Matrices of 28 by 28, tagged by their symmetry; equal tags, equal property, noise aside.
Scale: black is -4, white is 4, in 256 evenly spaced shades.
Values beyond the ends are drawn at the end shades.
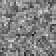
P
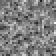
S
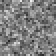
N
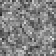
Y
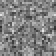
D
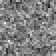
Y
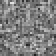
D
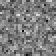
D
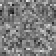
D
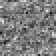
Y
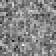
Y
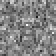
D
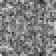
S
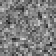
P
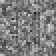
S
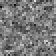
Y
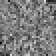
Y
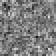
P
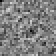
P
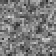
Y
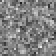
P
